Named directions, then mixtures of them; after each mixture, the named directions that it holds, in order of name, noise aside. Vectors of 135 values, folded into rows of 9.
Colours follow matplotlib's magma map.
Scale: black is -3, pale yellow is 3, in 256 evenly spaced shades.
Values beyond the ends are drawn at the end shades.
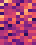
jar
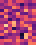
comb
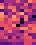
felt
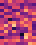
comb.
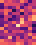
comb, felt.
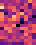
felt.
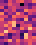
comb, felt.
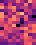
felt.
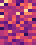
jar.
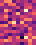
comb, jar.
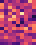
comb, felt.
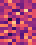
comb, jar.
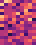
jar.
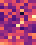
felt.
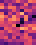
felt.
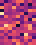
comb, felt, jar.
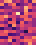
comb, jar.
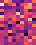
jar.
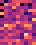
comb, jar.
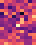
felt.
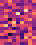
comb, jar.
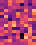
comb.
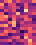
comb, felt, jar.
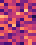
comb, felt, jar.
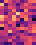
felt, jar.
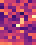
felt.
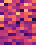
felt, jar.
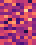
comb, jar.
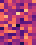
comb, felt, jar.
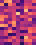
comb, felt, jar.
